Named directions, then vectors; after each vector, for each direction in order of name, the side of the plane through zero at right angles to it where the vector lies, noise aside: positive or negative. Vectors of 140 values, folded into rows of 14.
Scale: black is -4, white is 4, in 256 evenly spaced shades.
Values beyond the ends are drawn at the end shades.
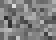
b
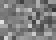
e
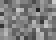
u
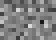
negative, positive, positive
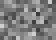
positive, positive, negative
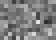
positive, positive, negative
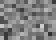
negative, negative, negative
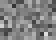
negative, positive, negative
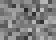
negative, negative, positive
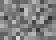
positive, positive, negative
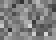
negative, positive, negative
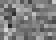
positive, positive, positive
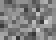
negative, negative, positive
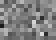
positive, negative, positive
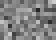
positive, positive, positive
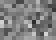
negative, positive, negative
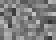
positive, positive, positive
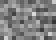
positive, positive, positive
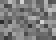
positive, negative, negative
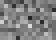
negative, positive, positive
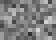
negative, negative, positive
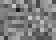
positive, negative, negative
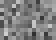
positive, negative, positive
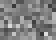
negative, positive, negative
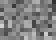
negative, positive, negative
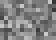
negative, positive, negative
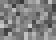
negative, positive, negative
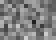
negative, positive, negative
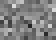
positive, negative, positive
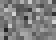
negative, negative, negative
